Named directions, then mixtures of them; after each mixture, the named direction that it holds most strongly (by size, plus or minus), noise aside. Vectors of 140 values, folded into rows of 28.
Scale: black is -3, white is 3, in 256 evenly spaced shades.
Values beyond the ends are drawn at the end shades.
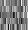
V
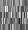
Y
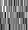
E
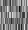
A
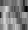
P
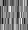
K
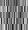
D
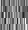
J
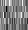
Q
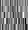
J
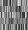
A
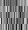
D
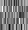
E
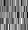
V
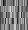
K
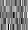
V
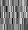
K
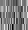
D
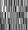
E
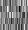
A
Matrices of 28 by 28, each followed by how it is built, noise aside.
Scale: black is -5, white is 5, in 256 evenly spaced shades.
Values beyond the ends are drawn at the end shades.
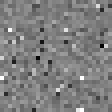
sparse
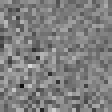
lower triangular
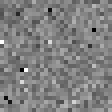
sparse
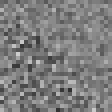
lower triangular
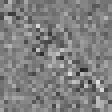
banded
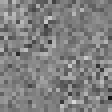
block diagonal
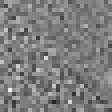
lower triangular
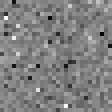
sparse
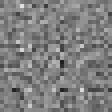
low rank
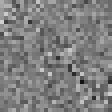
block diagonal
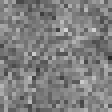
smooth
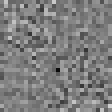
block diagonal
